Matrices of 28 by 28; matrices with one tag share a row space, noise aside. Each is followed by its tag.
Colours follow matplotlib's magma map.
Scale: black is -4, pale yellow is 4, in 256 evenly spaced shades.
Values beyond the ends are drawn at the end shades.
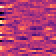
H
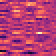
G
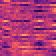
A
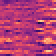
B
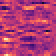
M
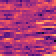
B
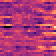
B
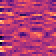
H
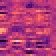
G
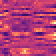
A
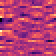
H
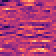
M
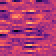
G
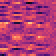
G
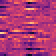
G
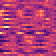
M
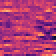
B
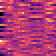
H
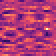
M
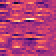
G
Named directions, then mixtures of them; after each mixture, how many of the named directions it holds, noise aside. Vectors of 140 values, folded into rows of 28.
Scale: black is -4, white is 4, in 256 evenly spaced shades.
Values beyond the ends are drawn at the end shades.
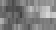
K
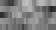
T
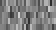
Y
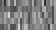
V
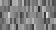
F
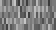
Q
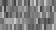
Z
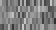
three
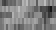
three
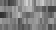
one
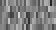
one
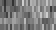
four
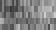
three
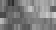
two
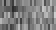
two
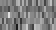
four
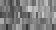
four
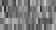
one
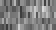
four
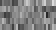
two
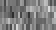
four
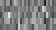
two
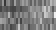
two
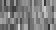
two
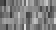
four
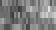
two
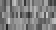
four
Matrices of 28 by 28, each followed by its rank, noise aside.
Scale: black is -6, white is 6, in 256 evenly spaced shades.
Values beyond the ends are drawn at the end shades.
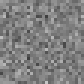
eight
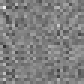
four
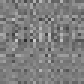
three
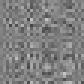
three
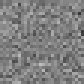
six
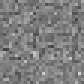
eight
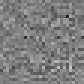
six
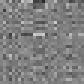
three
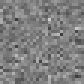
eight
